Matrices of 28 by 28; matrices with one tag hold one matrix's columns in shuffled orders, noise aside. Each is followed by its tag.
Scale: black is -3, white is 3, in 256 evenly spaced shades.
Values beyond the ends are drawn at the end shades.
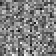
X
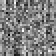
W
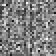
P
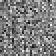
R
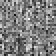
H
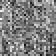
H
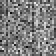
P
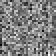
X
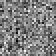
R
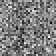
R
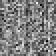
P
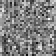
H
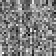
W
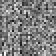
X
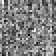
W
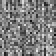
W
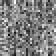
W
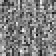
W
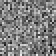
X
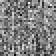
H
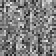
H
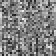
H
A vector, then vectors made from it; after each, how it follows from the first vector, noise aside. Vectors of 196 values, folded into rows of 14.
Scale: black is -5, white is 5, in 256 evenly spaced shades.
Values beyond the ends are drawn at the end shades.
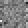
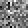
wrapped around, negated, scaled up.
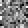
reversed, scaled up.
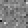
negated, partly zeroed.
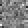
reversed, negated.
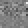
negated, partly zeroed.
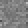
negated, shrunk.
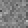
wrapped around, negated, shrunk.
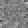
negated, shrunk.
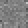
negated, shrunk.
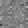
reversed, shrunk.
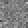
negated, shrunk.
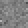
shrunk.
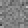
reversed, shrunk.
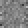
reversed, shrunk.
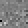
negated, partly zeroed.
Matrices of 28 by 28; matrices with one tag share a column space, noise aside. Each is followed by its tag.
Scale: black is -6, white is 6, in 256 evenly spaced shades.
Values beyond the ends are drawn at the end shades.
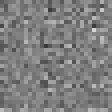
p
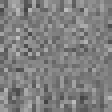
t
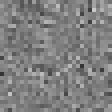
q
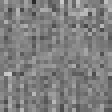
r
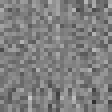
t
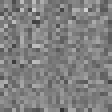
p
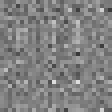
p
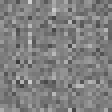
p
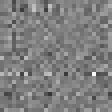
q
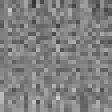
t
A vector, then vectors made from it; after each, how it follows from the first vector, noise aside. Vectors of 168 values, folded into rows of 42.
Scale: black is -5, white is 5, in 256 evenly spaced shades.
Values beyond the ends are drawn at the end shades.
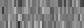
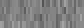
reversed, negated, shrunk.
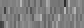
reversed, partly zeroed.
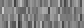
sign-scrambled.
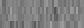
wrapped around, shrunk.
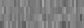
reversed, shrunk.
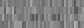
wrapped around, shrunk.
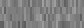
reversed, shrunk.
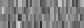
negated.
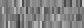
sign-scrambled.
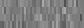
reversed, shrunk.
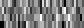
reversed, scaled up.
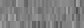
wrapped around, shrunk.
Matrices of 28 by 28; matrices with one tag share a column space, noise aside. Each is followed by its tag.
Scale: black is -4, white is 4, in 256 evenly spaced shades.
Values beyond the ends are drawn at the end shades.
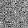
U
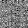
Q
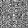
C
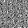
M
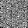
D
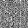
Q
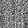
Q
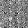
Q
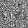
C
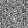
Q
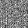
M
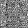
C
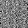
M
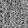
M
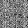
C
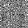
C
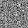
C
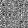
C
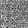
D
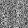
M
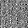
M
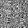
M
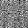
Q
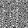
D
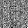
D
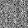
M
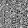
M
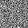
D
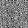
Q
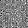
Q
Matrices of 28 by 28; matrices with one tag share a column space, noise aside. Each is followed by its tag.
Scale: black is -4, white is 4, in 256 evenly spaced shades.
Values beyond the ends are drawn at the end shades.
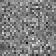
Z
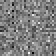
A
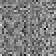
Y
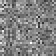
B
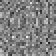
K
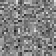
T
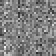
T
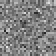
T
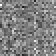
Y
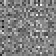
T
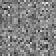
K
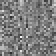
A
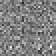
Z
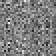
B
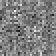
A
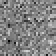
Y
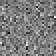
Z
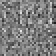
K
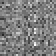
Y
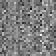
A
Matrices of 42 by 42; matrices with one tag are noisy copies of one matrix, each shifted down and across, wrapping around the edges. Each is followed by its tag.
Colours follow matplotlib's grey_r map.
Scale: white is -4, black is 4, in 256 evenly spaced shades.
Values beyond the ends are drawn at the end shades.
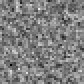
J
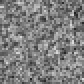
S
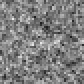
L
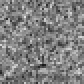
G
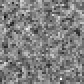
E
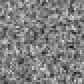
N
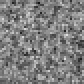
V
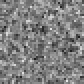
V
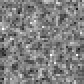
V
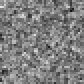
G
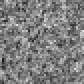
E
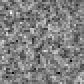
E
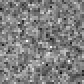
L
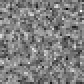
J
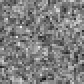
S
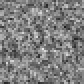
J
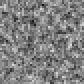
V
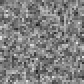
N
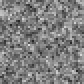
L
